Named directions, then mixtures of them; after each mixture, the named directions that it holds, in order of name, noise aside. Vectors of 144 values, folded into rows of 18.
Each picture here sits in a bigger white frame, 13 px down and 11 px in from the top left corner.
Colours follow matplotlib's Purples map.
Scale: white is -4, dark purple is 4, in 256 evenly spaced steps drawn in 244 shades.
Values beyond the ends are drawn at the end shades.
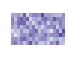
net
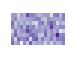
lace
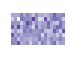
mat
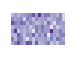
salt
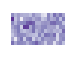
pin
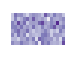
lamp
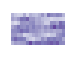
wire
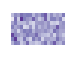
mat, pin.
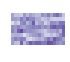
wire.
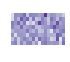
lamp, net, pin.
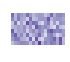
lace, lamp, net.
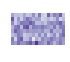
pin, salt, wire.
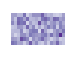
net.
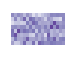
net, salt, wire.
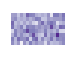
lace.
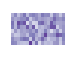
lace, lamp, net.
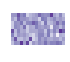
lace.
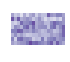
mat, pin, wire.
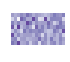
mat.
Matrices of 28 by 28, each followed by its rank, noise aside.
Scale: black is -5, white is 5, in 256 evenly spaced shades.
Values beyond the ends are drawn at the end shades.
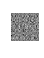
six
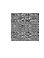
three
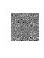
four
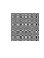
one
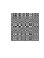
one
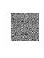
six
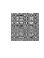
two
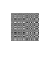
one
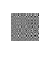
two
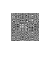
four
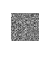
six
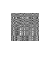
two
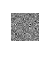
six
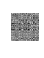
four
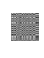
one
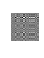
one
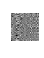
four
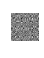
four
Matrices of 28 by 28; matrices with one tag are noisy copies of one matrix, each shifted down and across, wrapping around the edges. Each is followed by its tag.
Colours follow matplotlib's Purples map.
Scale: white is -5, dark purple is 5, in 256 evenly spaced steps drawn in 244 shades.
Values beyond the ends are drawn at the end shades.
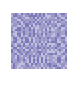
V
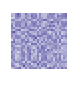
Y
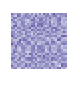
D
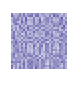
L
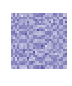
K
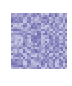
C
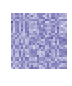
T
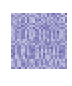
L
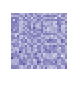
C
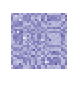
C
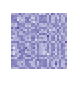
T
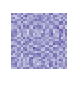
D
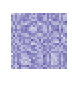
T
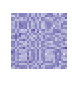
T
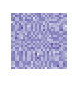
V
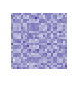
K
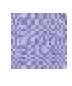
V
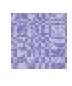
C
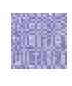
L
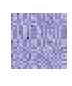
L
